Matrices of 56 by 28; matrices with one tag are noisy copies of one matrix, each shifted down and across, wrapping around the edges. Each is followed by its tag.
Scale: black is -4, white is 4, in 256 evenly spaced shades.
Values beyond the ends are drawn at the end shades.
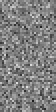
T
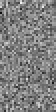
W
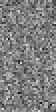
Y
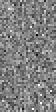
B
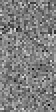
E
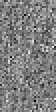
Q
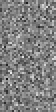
T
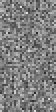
B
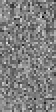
B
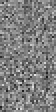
Q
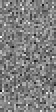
E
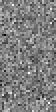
E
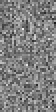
B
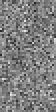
Y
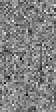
Q
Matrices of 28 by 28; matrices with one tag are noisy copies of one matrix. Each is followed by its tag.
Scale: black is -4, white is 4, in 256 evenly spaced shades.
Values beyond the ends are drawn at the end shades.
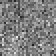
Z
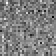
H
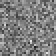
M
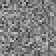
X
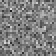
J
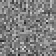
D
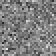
X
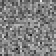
H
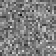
J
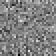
D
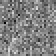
Z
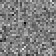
D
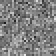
Z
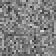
M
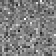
H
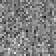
Z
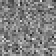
H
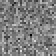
H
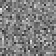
M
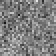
Z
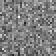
D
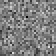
J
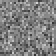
J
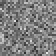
M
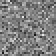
X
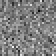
H
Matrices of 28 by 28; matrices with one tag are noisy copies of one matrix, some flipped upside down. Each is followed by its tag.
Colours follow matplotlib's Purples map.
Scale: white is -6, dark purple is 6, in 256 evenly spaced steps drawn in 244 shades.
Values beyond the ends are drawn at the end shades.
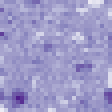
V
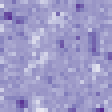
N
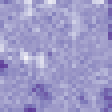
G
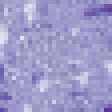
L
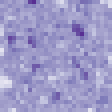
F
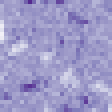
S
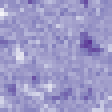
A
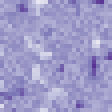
N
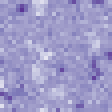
N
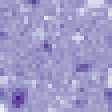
V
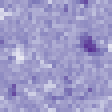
A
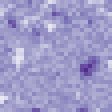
A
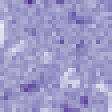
S
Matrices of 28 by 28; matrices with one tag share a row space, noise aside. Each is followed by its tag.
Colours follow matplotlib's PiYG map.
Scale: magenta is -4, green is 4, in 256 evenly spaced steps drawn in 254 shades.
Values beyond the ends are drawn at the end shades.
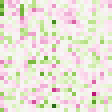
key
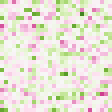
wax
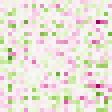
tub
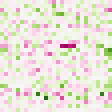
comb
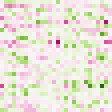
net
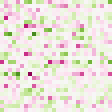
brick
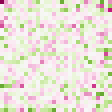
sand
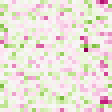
sand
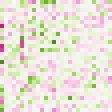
key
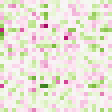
key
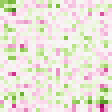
net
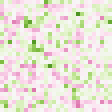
brick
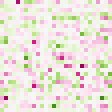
wax
